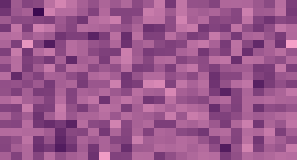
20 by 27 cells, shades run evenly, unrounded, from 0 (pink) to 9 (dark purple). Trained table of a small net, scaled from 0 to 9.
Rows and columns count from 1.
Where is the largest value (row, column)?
2, 4
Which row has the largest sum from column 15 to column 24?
7
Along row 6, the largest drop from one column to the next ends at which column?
27
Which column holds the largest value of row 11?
24
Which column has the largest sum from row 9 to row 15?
20
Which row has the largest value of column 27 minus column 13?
18
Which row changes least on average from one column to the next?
15
